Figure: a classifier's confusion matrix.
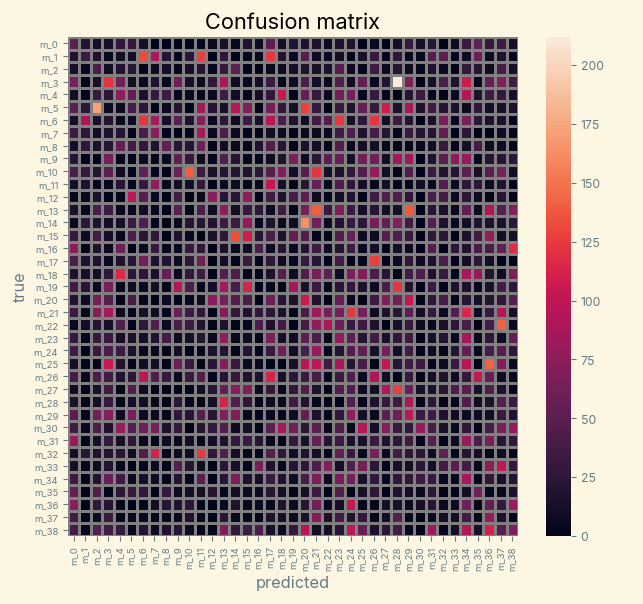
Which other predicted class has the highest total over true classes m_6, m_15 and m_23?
m_17
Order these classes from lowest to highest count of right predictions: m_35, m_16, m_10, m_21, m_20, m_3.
m_16, m_35, m_21, m_20, m_3, m_10
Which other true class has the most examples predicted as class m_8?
m_18
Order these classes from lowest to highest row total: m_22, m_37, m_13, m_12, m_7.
m_37, m_7, m_12, m_22, m_13
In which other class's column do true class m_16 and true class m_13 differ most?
m_29
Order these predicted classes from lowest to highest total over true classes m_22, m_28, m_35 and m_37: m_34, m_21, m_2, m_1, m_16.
m_1, m_16, m_2, m_34, m_21
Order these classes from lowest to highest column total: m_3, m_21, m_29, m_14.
m_14, m_3, m_29, m_21
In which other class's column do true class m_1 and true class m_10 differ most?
m_21
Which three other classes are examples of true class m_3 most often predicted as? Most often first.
m_28, m_34, m_13
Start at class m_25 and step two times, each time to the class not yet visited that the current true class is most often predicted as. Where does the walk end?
m_24
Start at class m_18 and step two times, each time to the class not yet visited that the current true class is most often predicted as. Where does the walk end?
m_34
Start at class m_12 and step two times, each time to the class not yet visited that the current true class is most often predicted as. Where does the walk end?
m_2
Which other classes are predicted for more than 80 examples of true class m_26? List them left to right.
m_6, m_17, m_35
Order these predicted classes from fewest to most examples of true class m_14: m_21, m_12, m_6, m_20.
m_12, m_6, m_21, m_20
